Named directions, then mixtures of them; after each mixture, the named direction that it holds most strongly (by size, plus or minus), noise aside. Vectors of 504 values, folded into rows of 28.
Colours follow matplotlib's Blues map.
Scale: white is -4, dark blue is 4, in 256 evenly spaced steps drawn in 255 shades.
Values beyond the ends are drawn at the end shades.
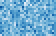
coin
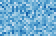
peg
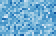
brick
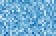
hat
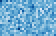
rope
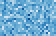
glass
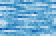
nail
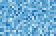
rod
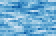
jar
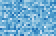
brick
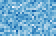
rod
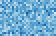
peg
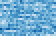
nail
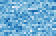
jar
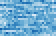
nail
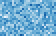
brick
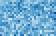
brick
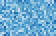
hat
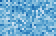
rope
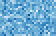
glass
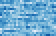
nail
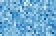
coin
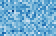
peg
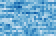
jar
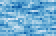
jar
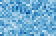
peg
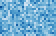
coin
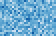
rod
